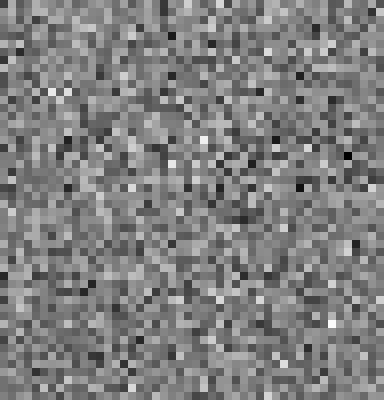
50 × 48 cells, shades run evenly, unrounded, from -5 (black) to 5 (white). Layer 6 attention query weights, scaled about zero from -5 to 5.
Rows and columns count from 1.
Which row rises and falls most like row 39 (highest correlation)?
32
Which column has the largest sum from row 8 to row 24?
17
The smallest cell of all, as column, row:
44, 20
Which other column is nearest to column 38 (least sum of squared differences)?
24
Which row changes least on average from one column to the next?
28
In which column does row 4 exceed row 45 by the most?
12
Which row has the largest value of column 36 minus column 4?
46
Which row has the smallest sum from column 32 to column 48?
18
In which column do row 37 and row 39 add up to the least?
11
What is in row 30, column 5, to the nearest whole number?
2
